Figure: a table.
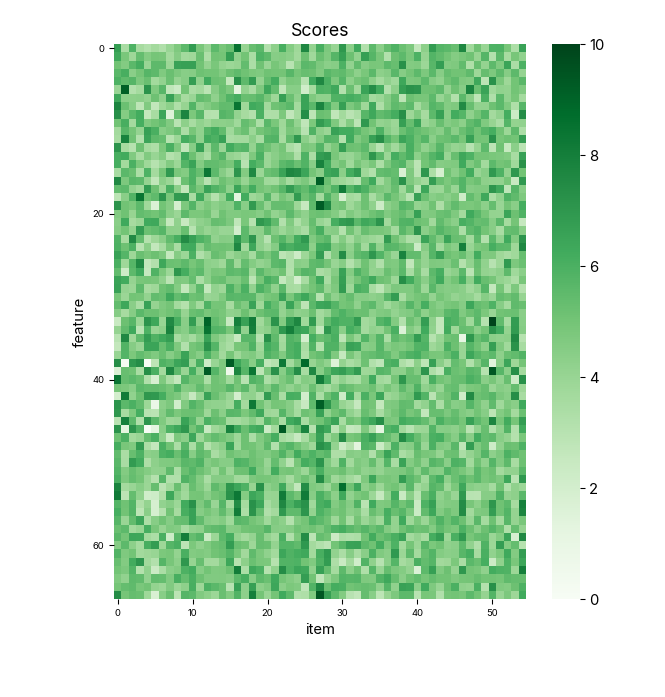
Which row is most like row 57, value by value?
50
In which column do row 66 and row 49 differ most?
27
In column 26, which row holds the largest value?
39
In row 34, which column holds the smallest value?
38
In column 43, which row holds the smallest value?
15
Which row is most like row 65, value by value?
4
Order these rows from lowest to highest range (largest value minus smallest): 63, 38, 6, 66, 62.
6, 62, 63, 66, 38
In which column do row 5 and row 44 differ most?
1
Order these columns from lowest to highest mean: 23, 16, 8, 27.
8, 23, 16, 27
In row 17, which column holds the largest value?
30
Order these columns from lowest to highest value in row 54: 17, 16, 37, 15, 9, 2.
9, 17, 2, 37, 15, 16
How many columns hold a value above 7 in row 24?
3
